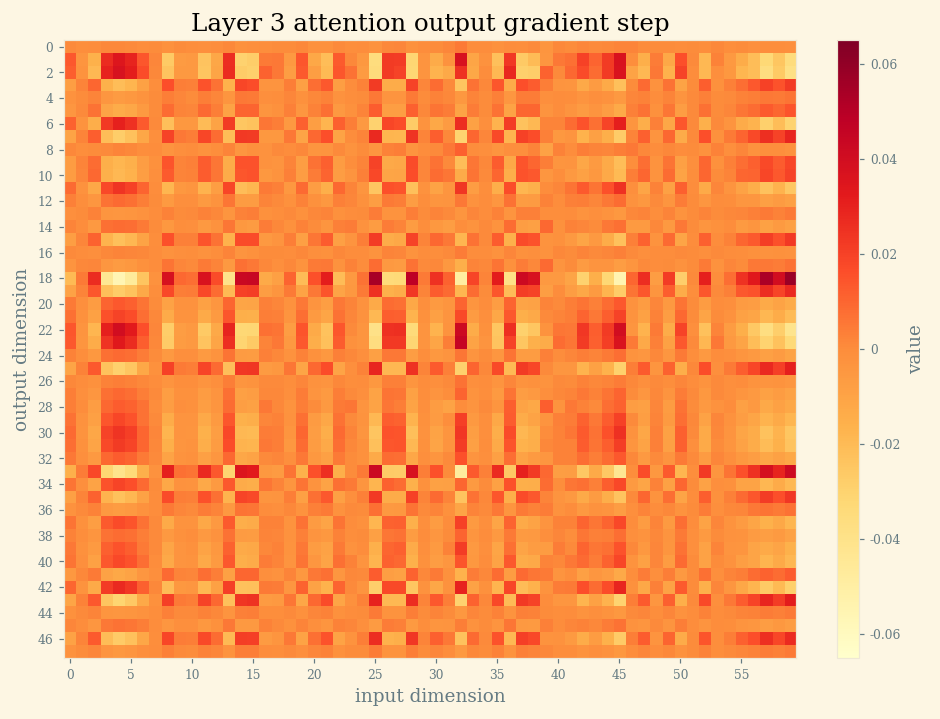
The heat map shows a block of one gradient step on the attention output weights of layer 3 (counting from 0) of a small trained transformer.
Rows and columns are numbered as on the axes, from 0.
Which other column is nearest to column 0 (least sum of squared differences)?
19
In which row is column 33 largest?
18
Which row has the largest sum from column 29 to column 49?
23
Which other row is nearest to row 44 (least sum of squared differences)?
47
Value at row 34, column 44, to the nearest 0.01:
0.01
